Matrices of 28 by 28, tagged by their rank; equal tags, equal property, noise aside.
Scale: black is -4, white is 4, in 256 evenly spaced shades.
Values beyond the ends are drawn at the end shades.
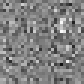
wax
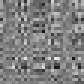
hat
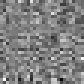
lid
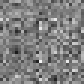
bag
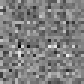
lid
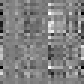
hat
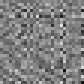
hat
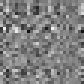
bag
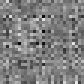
bag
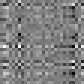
hat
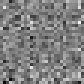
lid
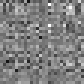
bag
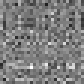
lid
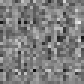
wax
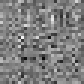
wax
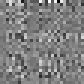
hat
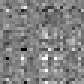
bag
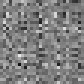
lid
